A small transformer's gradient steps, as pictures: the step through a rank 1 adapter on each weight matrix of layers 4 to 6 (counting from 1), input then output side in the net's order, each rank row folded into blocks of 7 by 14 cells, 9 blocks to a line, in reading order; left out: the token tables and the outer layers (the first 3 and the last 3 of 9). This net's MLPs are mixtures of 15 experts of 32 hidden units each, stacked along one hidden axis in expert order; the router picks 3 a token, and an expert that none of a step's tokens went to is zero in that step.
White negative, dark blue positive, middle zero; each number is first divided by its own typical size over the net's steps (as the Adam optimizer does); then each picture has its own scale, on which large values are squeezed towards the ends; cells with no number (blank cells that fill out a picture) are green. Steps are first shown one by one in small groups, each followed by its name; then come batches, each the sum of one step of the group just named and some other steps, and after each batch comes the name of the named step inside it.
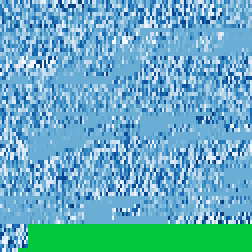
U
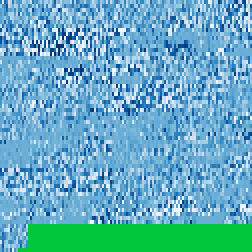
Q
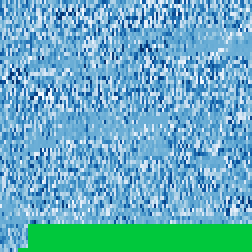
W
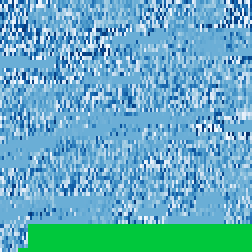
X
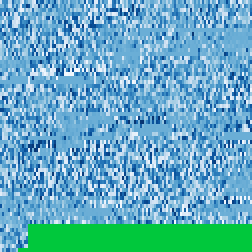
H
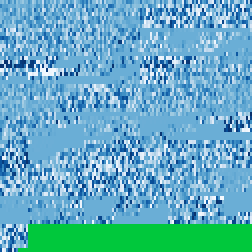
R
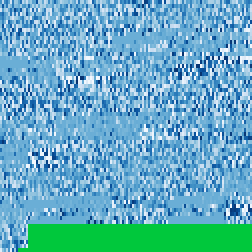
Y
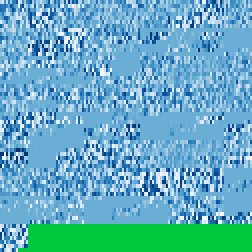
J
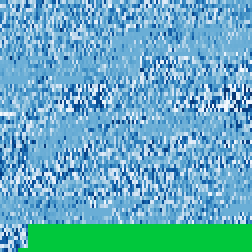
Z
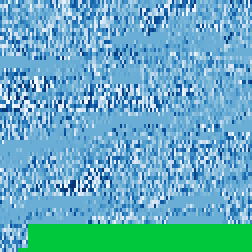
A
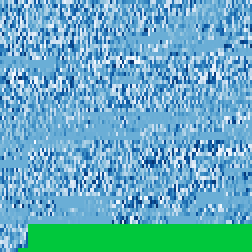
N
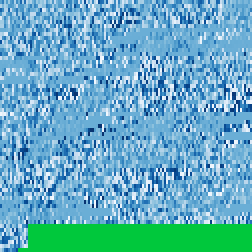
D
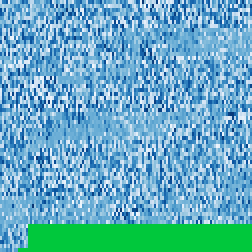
W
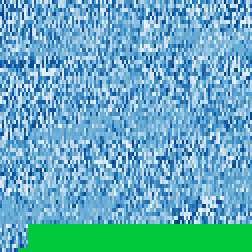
R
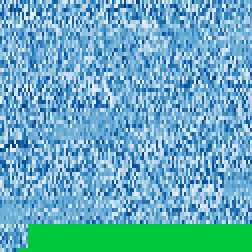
Y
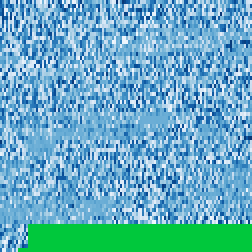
U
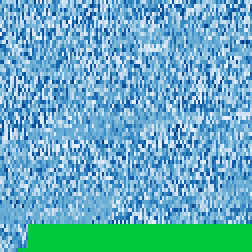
N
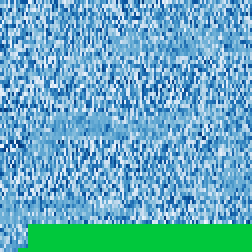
N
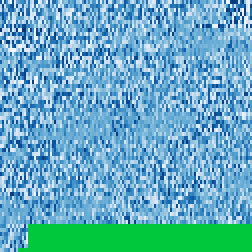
X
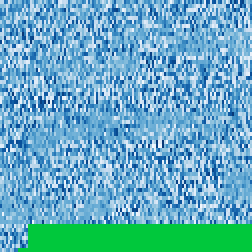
Y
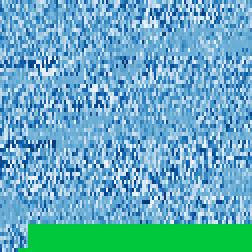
R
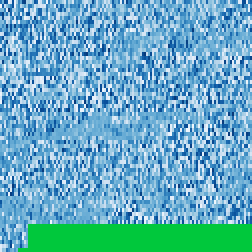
X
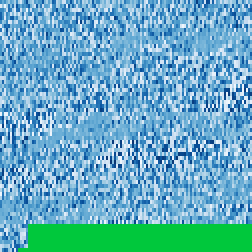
Z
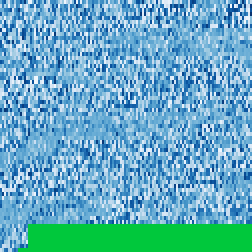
N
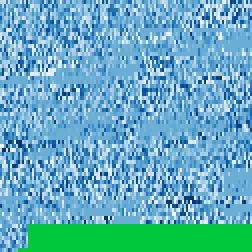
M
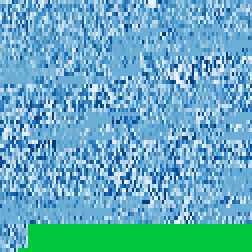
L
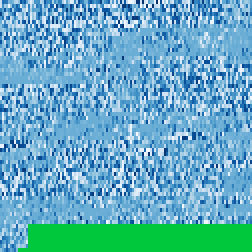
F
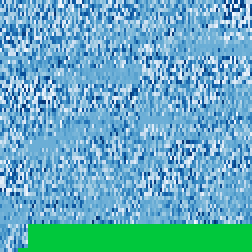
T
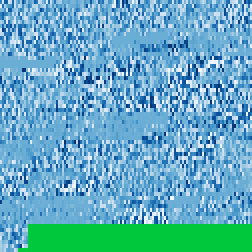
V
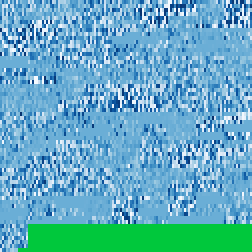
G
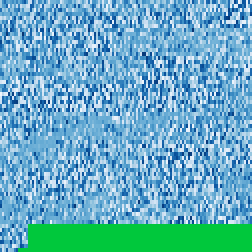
T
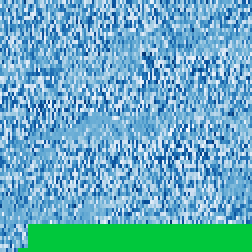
L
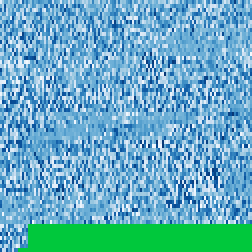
M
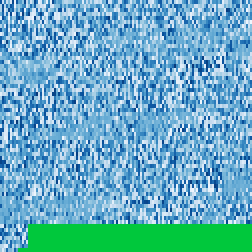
L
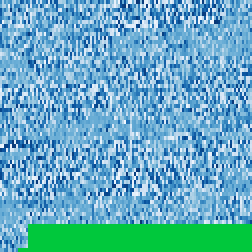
F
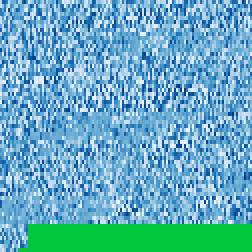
G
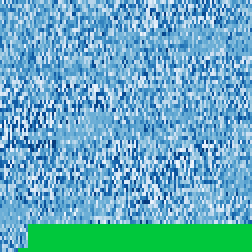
L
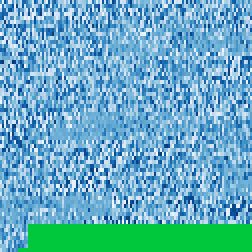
M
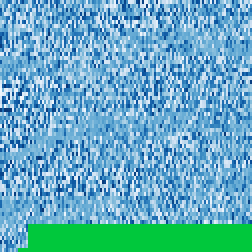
F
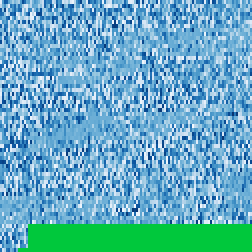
F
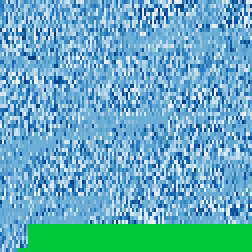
G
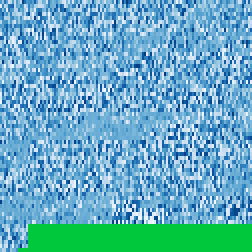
V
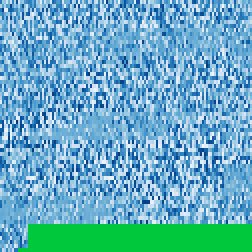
L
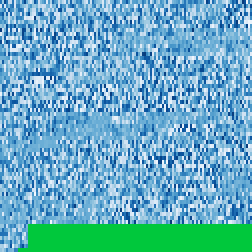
G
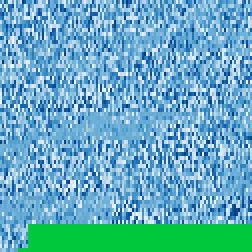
V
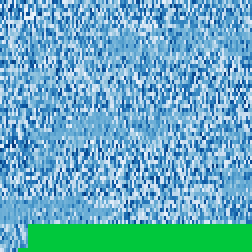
F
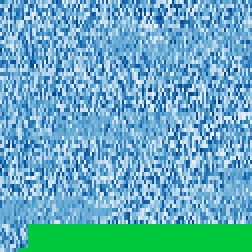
G
